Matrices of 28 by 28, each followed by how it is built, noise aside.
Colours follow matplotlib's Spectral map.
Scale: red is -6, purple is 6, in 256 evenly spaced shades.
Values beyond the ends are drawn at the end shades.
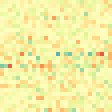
uneven rows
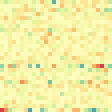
uneven rows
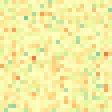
noise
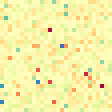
sparse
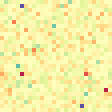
sparse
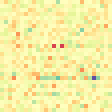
uneven rows
